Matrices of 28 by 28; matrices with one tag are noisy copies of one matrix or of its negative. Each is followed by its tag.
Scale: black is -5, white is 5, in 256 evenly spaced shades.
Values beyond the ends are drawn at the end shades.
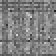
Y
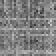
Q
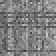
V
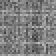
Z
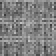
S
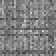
Q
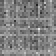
Q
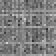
Z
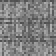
S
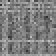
Y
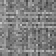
V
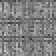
S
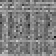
Y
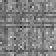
V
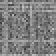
Y
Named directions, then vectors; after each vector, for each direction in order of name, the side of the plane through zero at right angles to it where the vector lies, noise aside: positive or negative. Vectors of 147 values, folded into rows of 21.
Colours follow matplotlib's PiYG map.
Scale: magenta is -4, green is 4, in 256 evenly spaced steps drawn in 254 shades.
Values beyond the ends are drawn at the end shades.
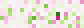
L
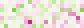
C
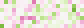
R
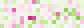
negative, negative, positive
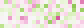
positive, positive, positive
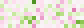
negative, positive, negative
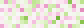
negative, negative, negative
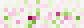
negative, negative, positive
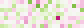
positive, positive, positive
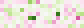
positive, positive, negative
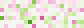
negative, positive, negative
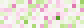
negative, negative, negative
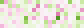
negative, negative, negative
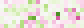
positive, positive, negative
